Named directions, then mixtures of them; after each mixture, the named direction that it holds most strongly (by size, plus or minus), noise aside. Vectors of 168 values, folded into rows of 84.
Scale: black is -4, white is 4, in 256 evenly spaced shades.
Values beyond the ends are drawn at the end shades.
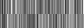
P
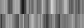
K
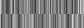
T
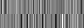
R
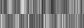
K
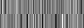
R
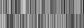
P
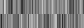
K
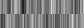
K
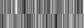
P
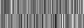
T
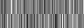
P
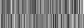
T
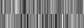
R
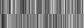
P
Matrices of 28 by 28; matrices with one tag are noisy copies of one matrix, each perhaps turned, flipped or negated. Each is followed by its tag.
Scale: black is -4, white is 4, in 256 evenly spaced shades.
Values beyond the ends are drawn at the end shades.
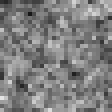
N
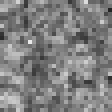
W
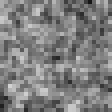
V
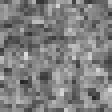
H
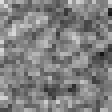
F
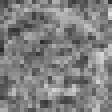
F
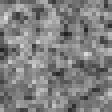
H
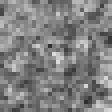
V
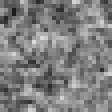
W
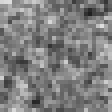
N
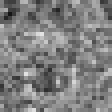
W
